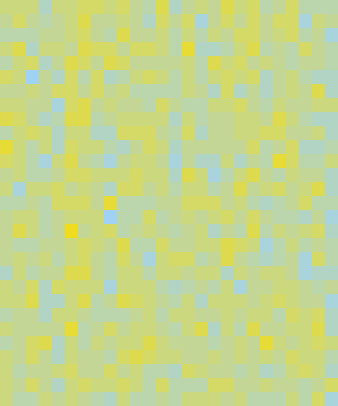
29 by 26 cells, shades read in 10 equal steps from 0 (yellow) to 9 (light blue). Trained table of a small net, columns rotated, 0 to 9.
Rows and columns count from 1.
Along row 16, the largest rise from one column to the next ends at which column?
9
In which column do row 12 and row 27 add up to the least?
6
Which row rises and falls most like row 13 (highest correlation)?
4
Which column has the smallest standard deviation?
23
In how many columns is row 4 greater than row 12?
7
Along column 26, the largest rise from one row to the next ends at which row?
29
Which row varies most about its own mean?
12
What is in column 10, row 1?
3
